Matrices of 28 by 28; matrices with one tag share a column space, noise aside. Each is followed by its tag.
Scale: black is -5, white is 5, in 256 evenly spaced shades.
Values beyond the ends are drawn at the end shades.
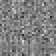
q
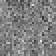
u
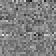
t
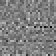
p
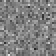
u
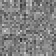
q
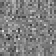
q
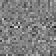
p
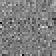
p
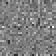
p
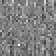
u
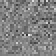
t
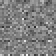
p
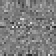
p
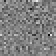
t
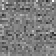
t
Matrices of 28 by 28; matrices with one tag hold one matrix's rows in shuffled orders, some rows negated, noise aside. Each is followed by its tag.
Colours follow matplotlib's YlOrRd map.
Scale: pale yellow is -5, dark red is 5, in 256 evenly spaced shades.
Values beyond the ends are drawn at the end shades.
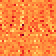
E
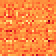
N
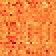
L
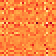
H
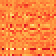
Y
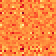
E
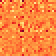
E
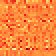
L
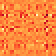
H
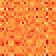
H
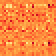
N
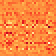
N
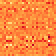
N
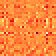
H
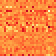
N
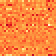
N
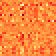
E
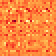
L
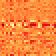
Y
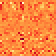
E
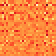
H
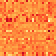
N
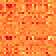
N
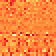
L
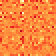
E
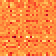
L
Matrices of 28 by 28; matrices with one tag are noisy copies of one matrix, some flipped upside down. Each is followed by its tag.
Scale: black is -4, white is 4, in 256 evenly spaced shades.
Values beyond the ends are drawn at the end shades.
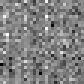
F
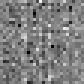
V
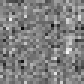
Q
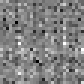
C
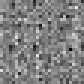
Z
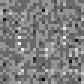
C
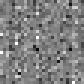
Z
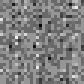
Z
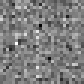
Z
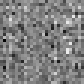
Q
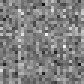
C
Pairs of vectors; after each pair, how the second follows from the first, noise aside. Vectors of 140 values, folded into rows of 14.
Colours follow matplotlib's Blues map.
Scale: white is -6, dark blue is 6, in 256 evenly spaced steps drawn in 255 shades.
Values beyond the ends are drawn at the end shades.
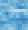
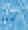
reversed, negated, partly zeroed.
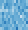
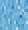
negated, partly zeroed.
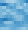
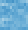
negated, shrunk.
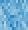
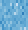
reversed, negated, partly zeroed.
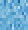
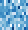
negated, scaled up.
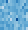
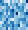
wrapped around, scaled up.
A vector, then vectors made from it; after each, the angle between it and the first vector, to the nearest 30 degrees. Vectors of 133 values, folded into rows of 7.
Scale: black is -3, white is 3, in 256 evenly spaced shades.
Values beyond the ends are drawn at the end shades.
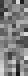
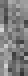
90 degrees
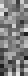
150 degrees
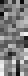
30 degrees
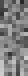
30 degrees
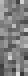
150 degrees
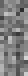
60 degrees
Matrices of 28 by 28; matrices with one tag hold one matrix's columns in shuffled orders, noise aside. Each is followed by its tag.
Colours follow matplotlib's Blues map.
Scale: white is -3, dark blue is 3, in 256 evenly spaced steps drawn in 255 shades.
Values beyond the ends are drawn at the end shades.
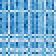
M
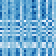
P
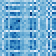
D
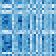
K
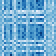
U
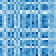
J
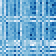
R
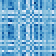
U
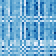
R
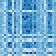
M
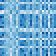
J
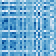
D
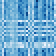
P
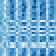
P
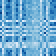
P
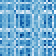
J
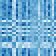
P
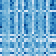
M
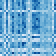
M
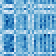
K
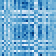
U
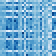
D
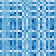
D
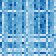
M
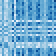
P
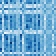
K
